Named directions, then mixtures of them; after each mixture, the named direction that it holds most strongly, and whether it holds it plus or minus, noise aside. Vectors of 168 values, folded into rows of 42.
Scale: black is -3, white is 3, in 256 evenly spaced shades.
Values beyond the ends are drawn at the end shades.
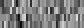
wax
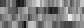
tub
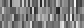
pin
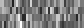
wax, minus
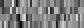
wax, plus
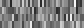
pin, plus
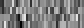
wax, plus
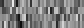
wax, plus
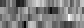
tub, plus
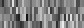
wax, plus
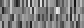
pin, minus
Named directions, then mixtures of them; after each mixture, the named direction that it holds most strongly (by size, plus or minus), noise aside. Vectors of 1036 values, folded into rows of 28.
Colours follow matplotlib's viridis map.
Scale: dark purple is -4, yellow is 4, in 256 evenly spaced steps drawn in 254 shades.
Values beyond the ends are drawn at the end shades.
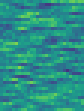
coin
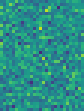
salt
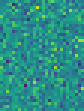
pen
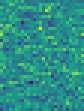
salt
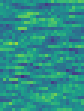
coin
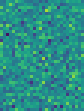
salt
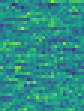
coin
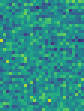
pen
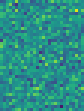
salt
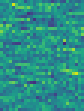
coin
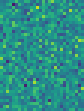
pen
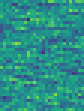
coin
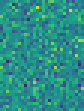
pen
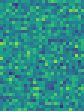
pen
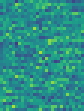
salt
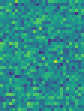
salt
